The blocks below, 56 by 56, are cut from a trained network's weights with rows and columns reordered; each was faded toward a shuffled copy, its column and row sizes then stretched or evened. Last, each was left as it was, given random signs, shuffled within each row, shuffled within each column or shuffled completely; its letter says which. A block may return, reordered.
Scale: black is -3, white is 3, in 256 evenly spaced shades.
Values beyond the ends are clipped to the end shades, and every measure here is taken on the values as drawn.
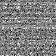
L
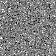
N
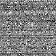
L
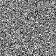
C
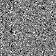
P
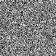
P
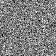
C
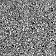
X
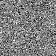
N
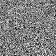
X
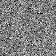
X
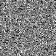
P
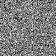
P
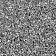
X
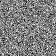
N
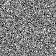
N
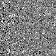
P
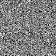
P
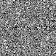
P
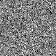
C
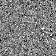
C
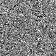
C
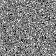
N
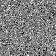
N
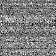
L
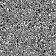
P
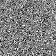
X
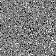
P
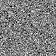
X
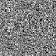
L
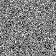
X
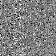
P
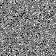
X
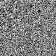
C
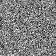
N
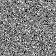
N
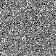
P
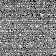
X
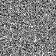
P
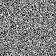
X
